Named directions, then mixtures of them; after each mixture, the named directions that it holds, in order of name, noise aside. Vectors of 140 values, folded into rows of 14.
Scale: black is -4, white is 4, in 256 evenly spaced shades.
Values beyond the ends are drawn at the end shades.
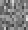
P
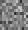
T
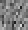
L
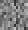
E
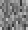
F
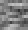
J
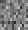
L, T.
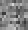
E, J.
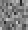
F, T.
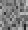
E, F.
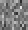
F, L, T.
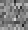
E, J, L.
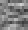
J.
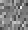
E, L.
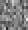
P, T.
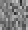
F, T.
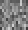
F.
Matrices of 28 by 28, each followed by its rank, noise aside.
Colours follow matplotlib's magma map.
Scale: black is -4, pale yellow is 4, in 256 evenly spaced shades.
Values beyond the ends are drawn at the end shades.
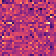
four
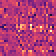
four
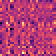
three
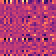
two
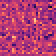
six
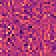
six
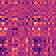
two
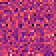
six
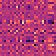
three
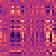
two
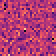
six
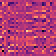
three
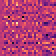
four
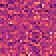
six
